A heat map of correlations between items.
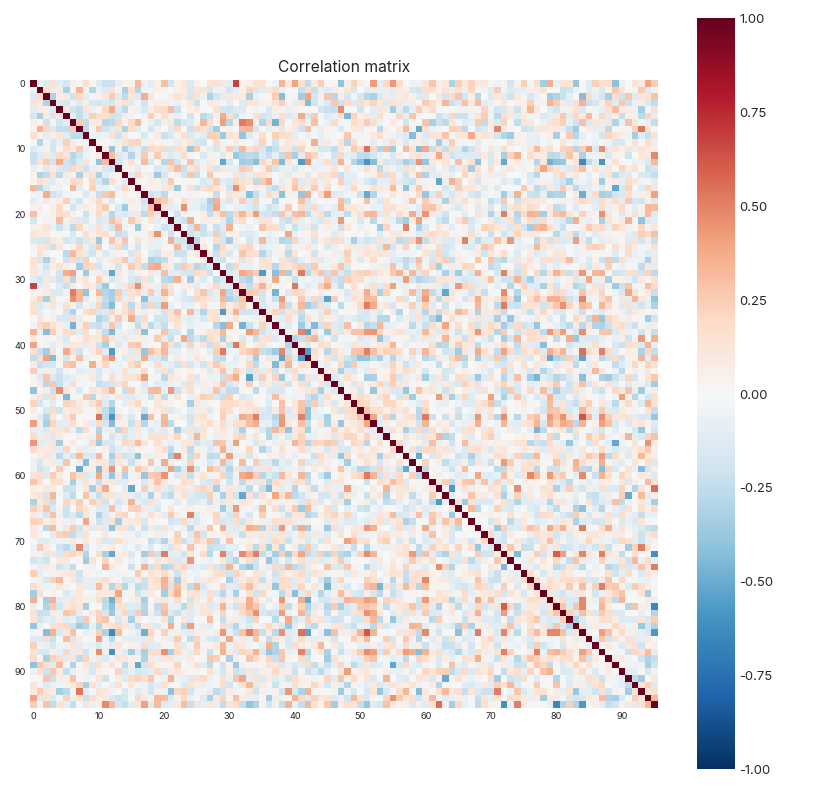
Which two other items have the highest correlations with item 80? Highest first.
72, 84
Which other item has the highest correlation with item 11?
95
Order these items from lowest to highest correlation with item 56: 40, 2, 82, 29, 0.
82, 40, 2, 0, 29
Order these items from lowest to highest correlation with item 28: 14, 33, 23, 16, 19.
33, 14, 16, 23, 19
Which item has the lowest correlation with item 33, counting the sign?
45
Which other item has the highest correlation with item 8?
67
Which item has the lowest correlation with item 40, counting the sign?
78
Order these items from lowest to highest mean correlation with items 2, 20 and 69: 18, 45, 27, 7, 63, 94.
27, 63, 45, 7, 18, 94
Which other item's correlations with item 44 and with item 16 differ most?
57
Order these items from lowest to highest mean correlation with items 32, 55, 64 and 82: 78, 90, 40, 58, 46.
90, 78, 46, 58, 40
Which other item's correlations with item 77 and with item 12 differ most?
87
